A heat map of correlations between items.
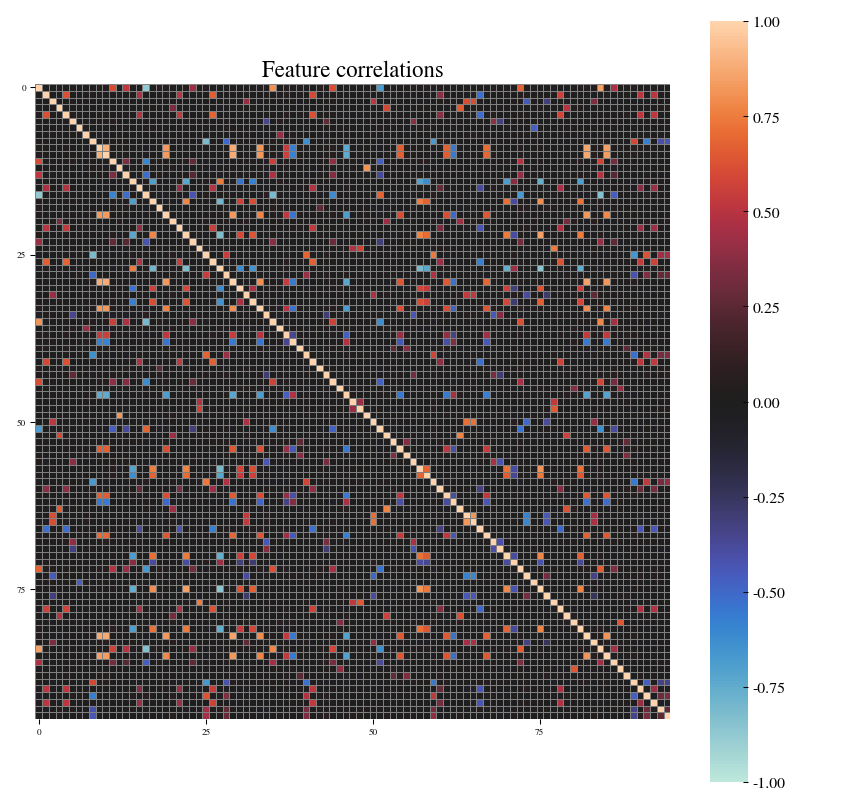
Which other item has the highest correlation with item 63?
52
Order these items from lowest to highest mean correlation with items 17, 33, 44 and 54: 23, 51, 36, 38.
38, 51, 36, 23
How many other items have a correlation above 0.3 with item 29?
10
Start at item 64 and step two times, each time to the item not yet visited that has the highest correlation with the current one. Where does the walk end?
50
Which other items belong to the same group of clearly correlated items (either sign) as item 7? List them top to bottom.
36
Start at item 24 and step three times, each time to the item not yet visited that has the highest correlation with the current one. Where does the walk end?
47
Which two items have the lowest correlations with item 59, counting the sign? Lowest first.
8, 89
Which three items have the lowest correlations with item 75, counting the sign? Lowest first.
27, 14, 71
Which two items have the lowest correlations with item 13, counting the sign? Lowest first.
16, 51
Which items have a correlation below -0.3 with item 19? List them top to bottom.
38, 46, 62
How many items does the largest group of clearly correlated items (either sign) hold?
14
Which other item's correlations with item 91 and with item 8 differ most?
25
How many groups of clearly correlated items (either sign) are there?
15
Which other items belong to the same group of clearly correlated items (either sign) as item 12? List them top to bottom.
49
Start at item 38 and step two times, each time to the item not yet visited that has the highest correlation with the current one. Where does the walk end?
62
